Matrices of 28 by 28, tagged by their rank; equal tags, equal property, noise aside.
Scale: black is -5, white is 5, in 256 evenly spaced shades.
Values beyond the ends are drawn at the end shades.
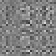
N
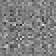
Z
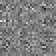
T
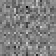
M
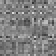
M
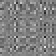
N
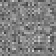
T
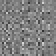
M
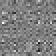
T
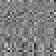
M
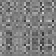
N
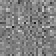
Z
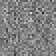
Z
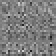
Z
